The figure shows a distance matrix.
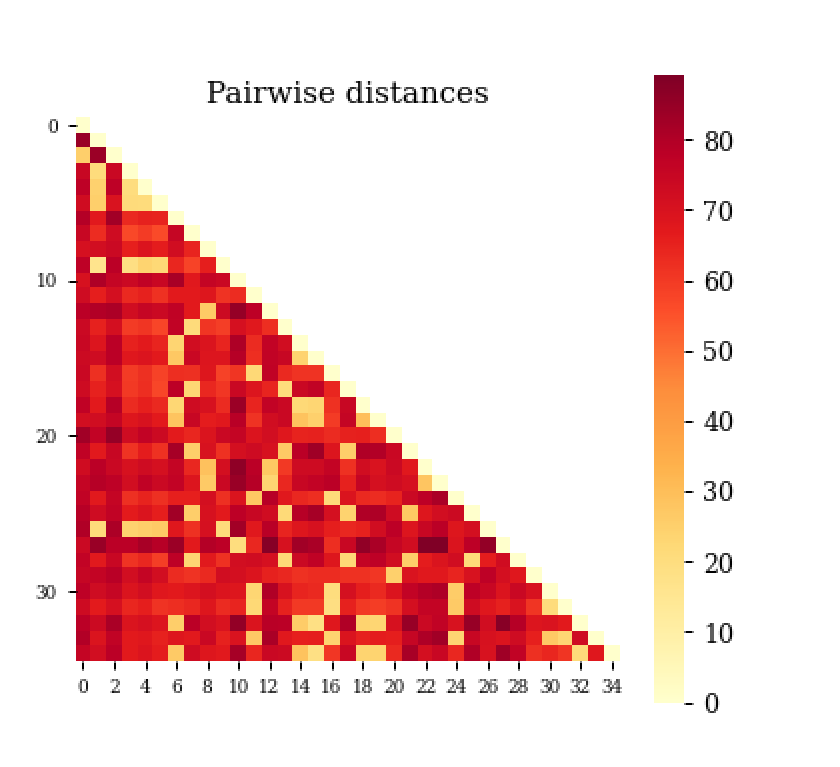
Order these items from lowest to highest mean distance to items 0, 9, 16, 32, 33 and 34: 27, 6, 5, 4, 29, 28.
6, 5, 4, 29, 28, 27
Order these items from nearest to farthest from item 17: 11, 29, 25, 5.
25, 5, 29, 11
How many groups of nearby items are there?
8
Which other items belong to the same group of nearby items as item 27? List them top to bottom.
10
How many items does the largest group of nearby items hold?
7
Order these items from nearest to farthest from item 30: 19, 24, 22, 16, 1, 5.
16, 24, 19, 5, 1, 22
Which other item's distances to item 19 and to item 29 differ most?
32
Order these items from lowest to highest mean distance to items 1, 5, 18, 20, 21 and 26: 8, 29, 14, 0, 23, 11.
14, 29, 11, 8, 23, 0
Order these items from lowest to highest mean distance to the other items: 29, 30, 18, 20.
18, 30, 29, 20
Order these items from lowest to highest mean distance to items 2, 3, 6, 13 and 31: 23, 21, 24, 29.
24, 21, 29, 23
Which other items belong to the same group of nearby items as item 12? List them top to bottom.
8, 22, 23
